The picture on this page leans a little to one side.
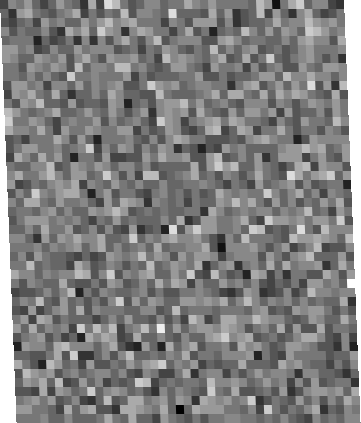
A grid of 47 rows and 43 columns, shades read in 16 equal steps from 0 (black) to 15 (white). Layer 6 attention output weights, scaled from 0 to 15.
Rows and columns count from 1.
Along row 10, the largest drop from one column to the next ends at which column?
40
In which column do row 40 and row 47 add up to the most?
15
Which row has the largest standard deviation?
26
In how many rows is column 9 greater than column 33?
21
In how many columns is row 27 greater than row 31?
22
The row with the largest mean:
20
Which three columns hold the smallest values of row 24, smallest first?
25, 41, 16
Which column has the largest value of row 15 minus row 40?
31
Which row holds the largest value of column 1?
14
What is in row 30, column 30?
7
